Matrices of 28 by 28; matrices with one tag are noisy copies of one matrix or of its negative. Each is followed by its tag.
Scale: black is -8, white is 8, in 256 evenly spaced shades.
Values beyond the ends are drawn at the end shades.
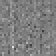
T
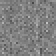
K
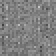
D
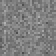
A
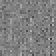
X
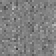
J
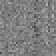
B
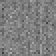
K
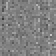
D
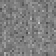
A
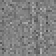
K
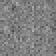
J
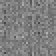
A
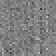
K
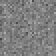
A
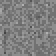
A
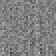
K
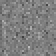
A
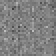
J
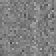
B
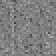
T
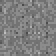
A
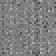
K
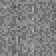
J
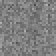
B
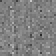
T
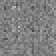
J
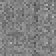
B
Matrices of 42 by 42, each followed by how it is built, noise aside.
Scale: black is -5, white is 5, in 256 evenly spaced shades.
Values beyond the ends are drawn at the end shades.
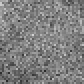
smooth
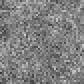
smooth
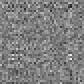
low rank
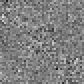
block diagonal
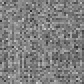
blocks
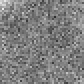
smooth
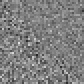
lower triangular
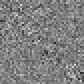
block diagonal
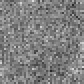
smooth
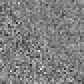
lower triangular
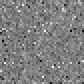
sparse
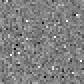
sparse
